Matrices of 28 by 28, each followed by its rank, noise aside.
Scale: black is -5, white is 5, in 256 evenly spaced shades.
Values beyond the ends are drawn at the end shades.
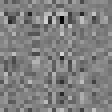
three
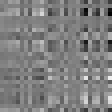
one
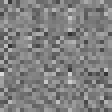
three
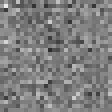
five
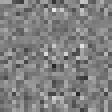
four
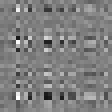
one
